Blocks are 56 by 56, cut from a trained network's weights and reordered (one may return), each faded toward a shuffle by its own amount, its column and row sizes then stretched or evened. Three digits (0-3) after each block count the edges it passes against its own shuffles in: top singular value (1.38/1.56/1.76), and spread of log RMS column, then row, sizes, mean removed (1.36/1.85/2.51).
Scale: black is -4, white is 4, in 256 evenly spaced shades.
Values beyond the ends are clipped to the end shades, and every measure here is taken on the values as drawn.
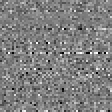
2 0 3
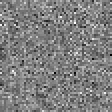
2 1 1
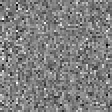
1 2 0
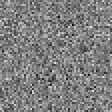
2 0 1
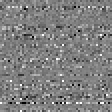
1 0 3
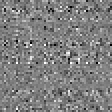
1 2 3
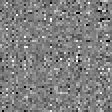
0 3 2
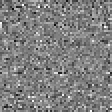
0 1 2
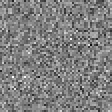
2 0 1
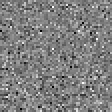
0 0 1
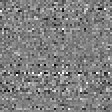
0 1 3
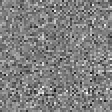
2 1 2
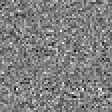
1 0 2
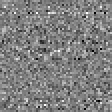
0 1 2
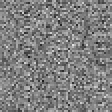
3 1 0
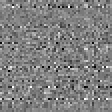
3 1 3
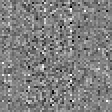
1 3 1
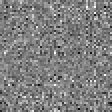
2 2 2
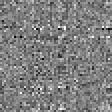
2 2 2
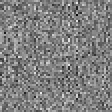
3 2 0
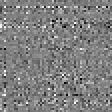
2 2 3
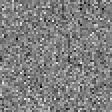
0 1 0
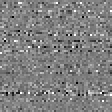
0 0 3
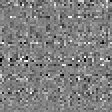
1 2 3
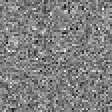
1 1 1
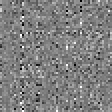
1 3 1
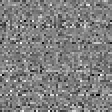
2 0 3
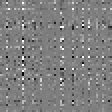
2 3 3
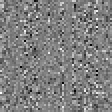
1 3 0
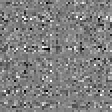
0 2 3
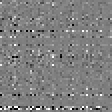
3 2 3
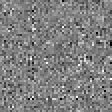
1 2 2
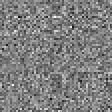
3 0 2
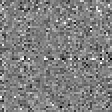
1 2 1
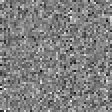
0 2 0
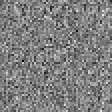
2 1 0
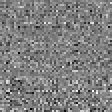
3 0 3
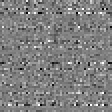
1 1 3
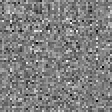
2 2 1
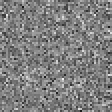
1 1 0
